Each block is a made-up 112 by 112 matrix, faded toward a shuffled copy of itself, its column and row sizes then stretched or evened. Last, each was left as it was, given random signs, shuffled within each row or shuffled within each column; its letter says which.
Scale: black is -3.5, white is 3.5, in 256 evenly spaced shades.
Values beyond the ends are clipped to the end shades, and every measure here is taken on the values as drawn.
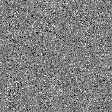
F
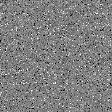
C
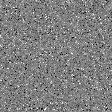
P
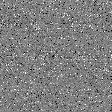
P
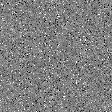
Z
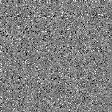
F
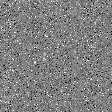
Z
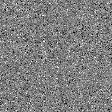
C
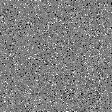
C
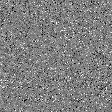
P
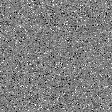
P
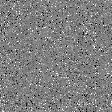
F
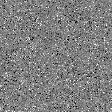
C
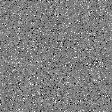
C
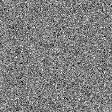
C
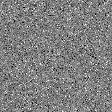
Z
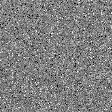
Z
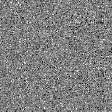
F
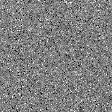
Z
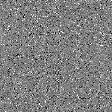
F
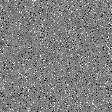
Z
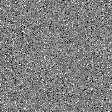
Z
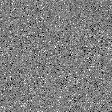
C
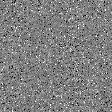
Z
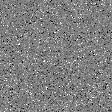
P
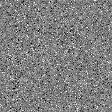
Z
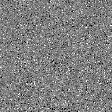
F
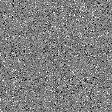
C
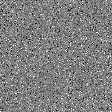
Z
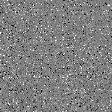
F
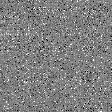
F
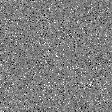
C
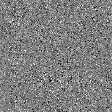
C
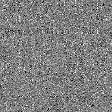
F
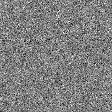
P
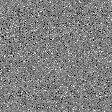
P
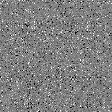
F
